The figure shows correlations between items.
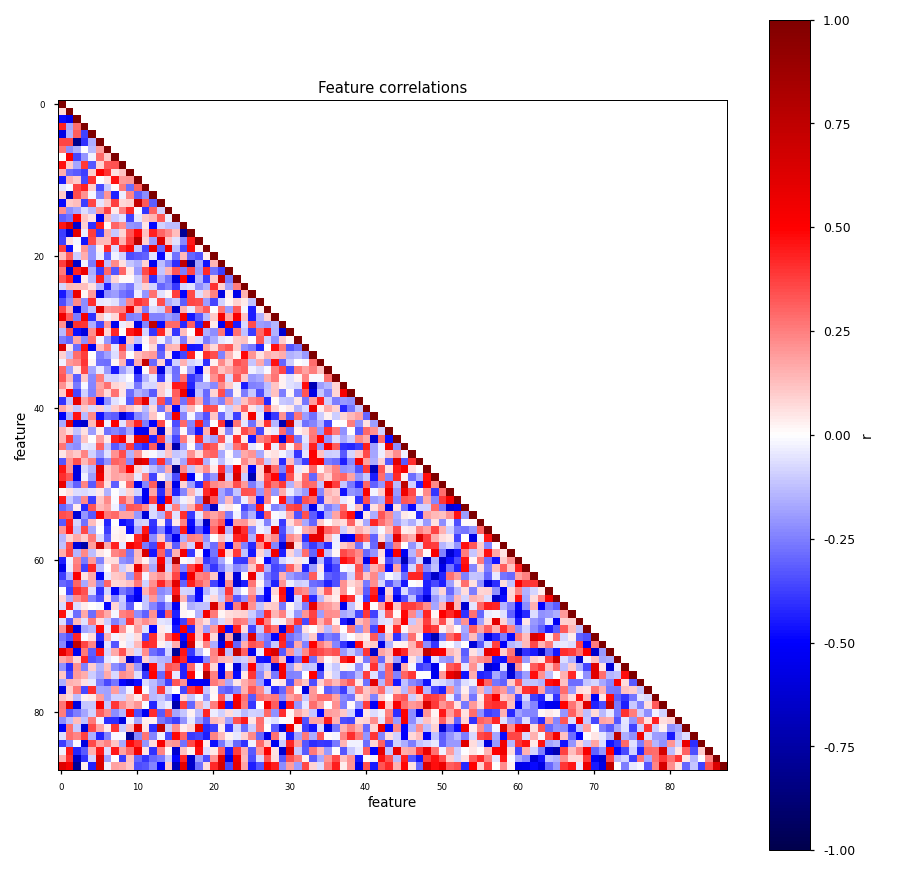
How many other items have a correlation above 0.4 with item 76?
6
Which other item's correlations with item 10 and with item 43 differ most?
13
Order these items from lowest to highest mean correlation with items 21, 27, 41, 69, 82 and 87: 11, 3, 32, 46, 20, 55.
3, 11, 46, 32, 20, 55
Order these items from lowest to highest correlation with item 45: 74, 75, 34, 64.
34, 64, 74, 75
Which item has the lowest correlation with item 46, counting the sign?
53
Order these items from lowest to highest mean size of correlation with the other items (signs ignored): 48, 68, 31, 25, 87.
31, 68, 25, 48, 87
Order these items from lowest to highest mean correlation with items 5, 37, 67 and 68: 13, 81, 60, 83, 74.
83, 60, 13, 74, 81
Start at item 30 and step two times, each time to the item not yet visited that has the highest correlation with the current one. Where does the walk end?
42
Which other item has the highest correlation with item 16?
21
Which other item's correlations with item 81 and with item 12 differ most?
19
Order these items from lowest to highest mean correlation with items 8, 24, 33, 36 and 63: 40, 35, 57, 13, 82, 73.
82, 13, 73, 35, 57, 40
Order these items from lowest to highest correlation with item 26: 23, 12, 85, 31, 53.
12, 23, 85, 31, 53
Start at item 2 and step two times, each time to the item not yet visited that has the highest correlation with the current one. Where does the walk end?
17
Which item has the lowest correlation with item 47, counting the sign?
80
